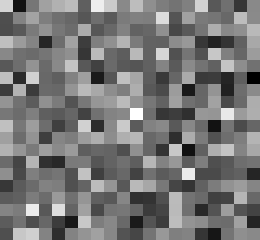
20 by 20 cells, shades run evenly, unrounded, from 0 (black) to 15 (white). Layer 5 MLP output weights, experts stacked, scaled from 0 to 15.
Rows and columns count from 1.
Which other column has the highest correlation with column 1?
10
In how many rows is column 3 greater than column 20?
10
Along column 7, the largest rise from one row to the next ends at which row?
11
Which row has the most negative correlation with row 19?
5
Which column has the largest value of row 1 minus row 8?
1
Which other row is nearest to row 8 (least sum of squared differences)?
9
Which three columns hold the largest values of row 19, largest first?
7, 14, 19
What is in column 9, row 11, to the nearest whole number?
8
